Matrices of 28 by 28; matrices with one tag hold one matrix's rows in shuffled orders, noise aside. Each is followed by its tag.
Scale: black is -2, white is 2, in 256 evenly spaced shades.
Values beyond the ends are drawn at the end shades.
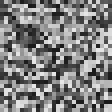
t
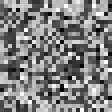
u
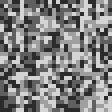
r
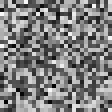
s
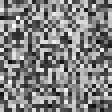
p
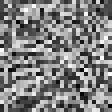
t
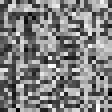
r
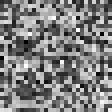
t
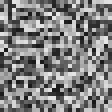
t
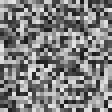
u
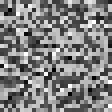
u
